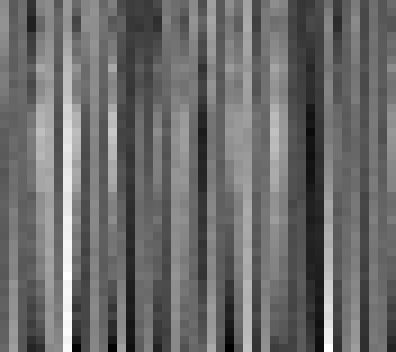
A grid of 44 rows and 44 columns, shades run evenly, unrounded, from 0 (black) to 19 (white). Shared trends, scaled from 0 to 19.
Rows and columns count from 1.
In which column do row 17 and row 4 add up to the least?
35
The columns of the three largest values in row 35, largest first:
8, 37, 28
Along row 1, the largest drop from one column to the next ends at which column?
29
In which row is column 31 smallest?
44
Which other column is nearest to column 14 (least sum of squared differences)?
7
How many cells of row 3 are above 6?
30
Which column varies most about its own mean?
13
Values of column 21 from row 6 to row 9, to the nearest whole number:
8 8 9 10
